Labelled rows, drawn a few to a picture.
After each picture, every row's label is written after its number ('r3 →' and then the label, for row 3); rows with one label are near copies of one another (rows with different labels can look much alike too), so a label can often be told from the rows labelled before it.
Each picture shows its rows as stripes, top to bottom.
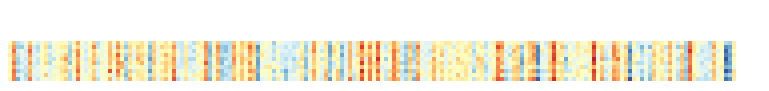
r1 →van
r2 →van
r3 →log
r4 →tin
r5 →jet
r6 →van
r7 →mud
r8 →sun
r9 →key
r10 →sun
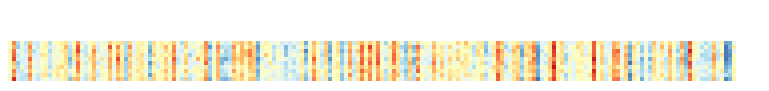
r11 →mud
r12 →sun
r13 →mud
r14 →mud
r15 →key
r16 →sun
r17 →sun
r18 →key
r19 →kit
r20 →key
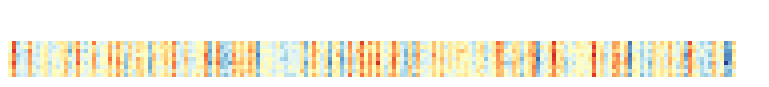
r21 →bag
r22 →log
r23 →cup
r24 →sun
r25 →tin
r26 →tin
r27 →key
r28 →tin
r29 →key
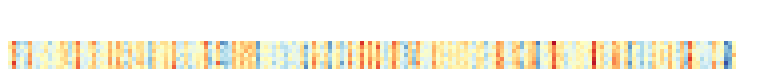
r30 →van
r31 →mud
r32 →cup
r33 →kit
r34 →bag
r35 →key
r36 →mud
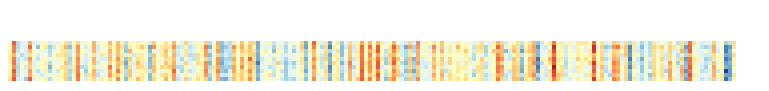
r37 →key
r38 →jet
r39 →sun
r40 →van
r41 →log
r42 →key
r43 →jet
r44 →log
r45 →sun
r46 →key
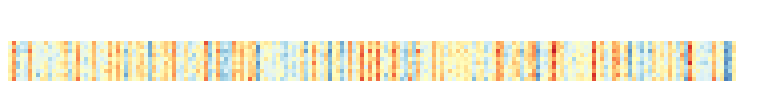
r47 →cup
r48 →bag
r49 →key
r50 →sun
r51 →mud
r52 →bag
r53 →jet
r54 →key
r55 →jet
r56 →van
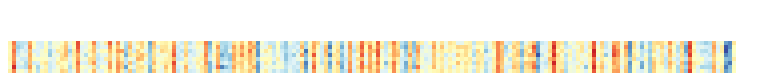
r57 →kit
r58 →sun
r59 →mud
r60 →jet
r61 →cup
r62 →mud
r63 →key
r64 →mud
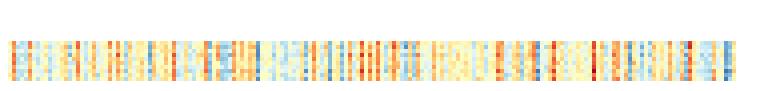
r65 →kit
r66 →kit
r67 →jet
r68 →key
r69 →bag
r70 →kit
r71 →kit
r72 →van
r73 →sun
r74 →jet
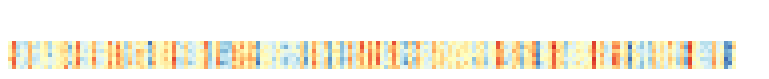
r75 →kit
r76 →mud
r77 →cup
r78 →tin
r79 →mud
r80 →mud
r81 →cup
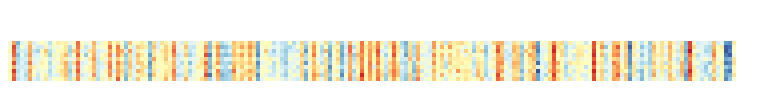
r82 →sun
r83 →tin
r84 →mud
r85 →tin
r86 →sun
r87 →cup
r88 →kit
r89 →cup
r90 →kit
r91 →key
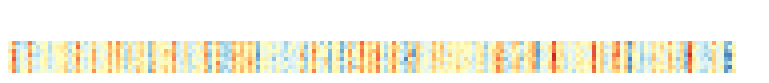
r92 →tin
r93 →kit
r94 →bag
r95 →bag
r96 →mud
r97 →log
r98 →tin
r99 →bag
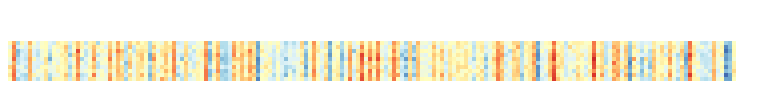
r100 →jet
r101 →jet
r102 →tin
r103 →van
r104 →kit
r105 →key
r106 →mud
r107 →key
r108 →kit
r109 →van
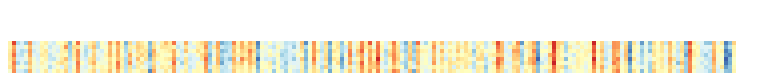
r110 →key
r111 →jet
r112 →log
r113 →log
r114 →jet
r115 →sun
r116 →mud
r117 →kit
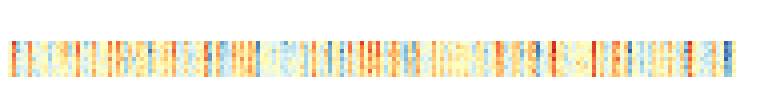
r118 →bag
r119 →jet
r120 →sun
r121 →cup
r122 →tin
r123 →kit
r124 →log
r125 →key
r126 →tin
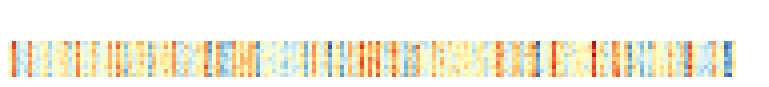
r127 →cup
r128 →key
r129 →log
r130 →jet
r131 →van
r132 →van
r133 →kit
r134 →key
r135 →tin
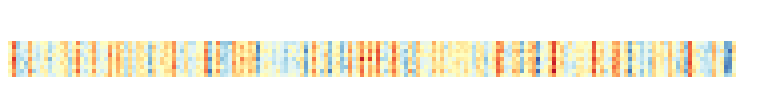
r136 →cup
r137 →bag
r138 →mud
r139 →kit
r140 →van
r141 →mud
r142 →mud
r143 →log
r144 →kit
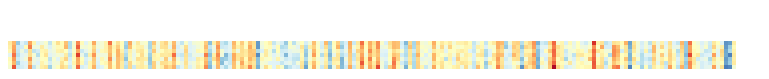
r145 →sun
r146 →sun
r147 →mud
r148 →mud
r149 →tin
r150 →van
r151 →mud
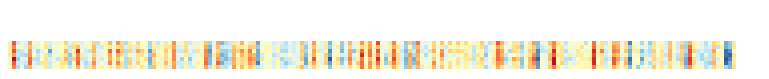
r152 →key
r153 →mud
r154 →tin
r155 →van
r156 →log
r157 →log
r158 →van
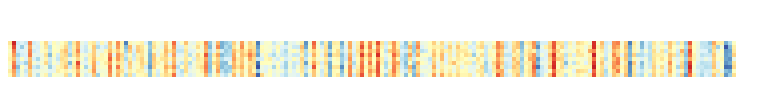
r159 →key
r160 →key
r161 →cup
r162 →van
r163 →tin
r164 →kit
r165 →bag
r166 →bag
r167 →sun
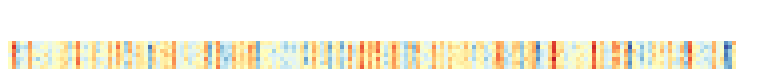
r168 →sun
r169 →log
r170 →sun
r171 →cup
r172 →mud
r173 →sun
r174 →sun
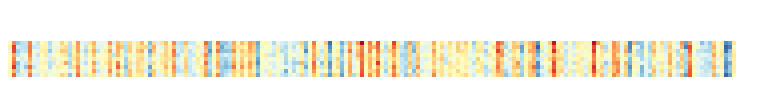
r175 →van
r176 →log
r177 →cup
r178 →van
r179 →key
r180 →jet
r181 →key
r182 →bag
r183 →sun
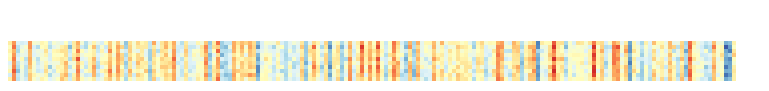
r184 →log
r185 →jet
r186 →sun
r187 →key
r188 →mud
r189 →jet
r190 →jet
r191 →kit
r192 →cup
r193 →cup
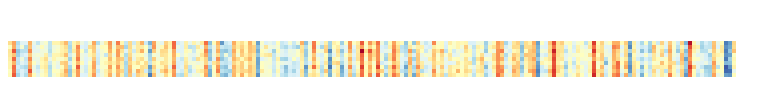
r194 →bag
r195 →mud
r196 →van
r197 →sun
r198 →log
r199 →jet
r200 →kit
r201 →cup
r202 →kit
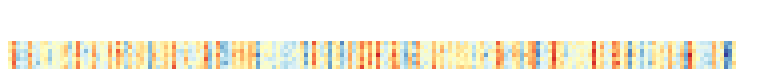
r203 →key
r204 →sun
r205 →tin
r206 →mud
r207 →van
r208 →key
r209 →sun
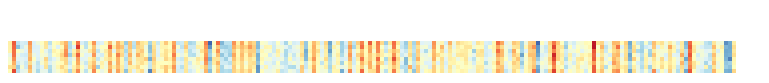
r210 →cup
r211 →tin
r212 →cup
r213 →cup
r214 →kit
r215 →kit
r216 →jet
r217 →bag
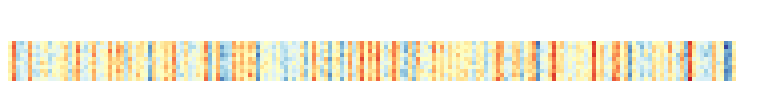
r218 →van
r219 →tin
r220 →kit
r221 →bag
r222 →sun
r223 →mud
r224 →bag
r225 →mud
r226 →log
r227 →bag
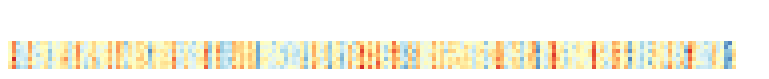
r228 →tin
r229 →log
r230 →kit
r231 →van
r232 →cup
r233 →jet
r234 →van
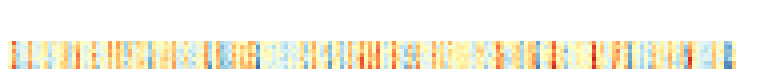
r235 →tin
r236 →jet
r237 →mud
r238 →sun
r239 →bag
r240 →van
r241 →van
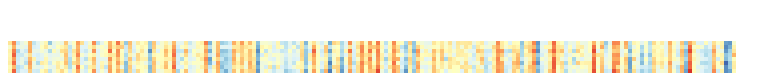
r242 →tin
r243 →mud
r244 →bag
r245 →key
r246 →kit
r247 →key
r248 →sun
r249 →mud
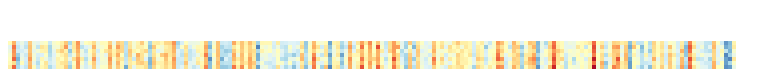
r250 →cup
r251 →kit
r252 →cup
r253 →jet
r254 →bag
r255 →jet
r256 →jet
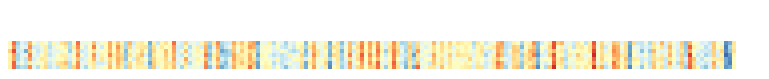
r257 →sun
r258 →log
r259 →key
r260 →bag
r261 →tin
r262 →mud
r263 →log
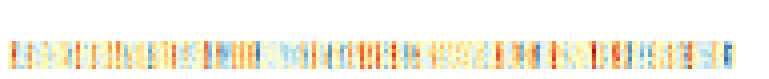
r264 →tin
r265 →tin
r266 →key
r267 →key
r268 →jet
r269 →jet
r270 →kit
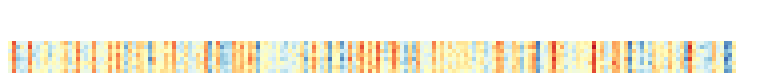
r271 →cup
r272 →bag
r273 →kit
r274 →tin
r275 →log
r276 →key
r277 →tin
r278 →cup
